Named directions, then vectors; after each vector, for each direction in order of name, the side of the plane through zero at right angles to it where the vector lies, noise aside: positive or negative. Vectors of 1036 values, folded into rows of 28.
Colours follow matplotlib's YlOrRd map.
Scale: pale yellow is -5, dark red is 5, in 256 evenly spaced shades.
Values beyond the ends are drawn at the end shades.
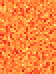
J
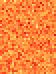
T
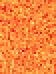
negative, positive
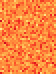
positive, positive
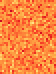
negative, positive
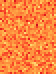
negative, negative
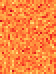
negative, positive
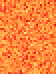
negative, negative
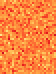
negative, positive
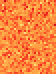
negative, negative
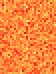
positive, positive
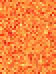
positive, negative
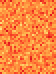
positive, negative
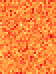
negative, negative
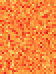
negative, positive
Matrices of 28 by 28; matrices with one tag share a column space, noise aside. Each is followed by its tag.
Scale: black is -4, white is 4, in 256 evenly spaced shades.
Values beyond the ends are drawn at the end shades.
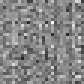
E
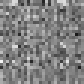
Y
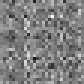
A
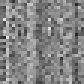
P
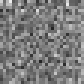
Y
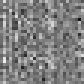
A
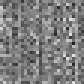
P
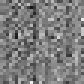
P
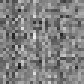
A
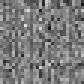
Y
